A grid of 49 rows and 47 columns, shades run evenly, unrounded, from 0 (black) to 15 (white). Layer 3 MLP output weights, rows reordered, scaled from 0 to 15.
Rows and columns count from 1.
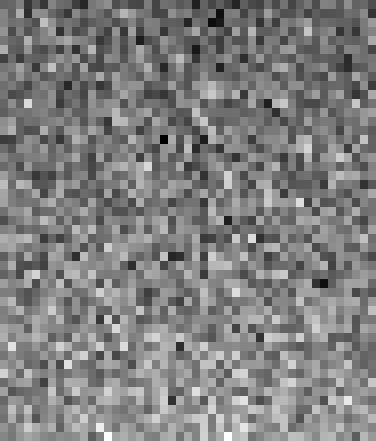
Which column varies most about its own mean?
26
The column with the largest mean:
30
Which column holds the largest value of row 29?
27
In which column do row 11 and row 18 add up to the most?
43
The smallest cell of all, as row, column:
16, 21
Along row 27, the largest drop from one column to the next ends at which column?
33
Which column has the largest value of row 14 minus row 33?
20
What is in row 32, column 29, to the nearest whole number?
10
